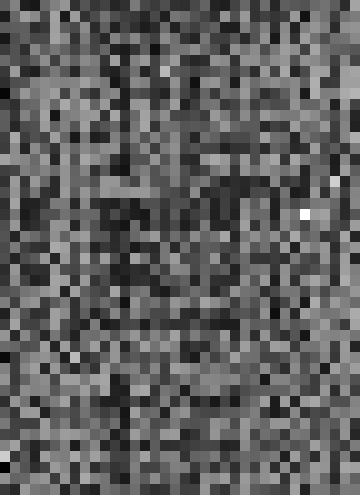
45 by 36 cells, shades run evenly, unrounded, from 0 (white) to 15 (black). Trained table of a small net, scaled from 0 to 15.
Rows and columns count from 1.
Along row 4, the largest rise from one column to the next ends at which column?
28
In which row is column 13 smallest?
18
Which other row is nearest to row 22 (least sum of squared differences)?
16
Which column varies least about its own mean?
26
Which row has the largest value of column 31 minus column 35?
9
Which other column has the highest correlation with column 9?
7
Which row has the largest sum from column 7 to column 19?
30
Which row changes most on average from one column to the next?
24
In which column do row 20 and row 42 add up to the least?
31
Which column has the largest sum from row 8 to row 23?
13
